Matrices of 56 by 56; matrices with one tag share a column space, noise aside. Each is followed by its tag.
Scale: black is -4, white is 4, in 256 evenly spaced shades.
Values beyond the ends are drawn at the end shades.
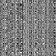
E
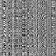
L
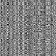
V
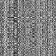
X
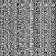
E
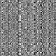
E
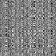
L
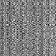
V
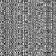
E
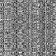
E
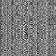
V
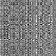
V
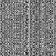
E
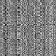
V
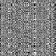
E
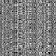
E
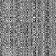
X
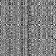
V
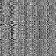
V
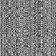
L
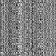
E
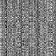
X
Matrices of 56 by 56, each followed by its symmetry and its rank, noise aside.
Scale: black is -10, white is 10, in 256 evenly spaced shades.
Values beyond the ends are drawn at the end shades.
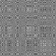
symmetric, rank two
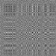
symmetric, rank one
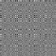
symmetric, rank one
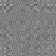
symmetric, rank two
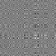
no symmetry, rank two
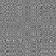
no symmetry, rank three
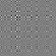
symmetric, rank one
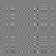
no symmetry, rank one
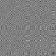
symmetric, rank two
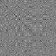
symmetric, rank three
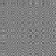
symmetric, rank two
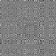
symmetric, rank two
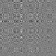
antisymmetric, rank two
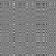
no symmetry, rank one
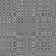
symmetric, rank two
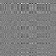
no symmetry, rank one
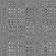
no symmetry, rank two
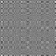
symmetric, rank one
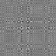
antisymmetric, rank two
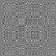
symmetric, rank three
